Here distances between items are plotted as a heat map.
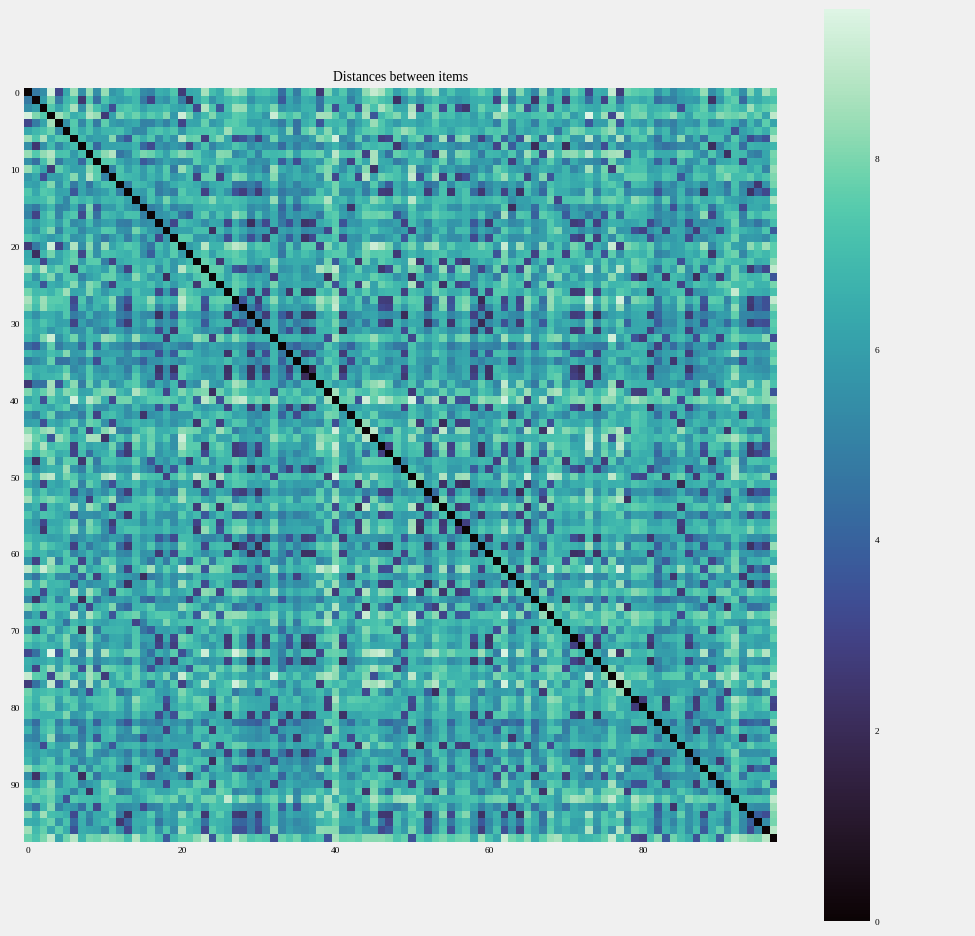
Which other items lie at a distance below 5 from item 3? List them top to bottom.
10, 45, 76
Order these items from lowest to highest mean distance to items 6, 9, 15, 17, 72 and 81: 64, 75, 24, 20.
64, 75, 24, 20
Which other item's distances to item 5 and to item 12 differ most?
95
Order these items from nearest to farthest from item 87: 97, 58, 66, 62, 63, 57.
97, 58, 66, 63, 57, 62
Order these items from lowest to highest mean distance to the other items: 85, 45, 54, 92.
85, 54, 45, 92
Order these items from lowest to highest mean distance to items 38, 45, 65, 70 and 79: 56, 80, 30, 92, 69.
56, 80, 30, 69, 92
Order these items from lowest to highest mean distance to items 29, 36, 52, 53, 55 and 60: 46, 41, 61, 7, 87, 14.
41, 46, 87, 7, 61, 14
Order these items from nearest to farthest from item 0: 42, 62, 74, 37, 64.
42, 74, 37, 64, 62
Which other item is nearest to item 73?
77
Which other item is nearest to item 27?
59
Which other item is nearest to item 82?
33
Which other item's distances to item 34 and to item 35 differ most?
26
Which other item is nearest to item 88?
13
